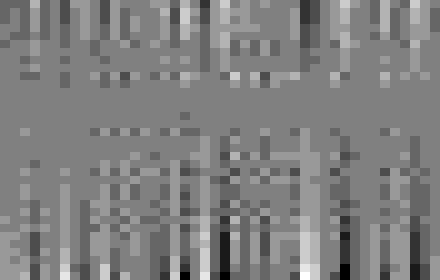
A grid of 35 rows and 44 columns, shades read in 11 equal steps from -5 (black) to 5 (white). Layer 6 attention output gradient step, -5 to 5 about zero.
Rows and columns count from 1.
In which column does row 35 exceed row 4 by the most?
31
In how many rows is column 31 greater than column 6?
19
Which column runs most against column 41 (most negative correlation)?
16
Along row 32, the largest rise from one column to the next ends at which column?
24
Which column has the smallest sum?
23
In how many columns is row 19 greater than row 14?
2
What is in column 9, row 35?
-2
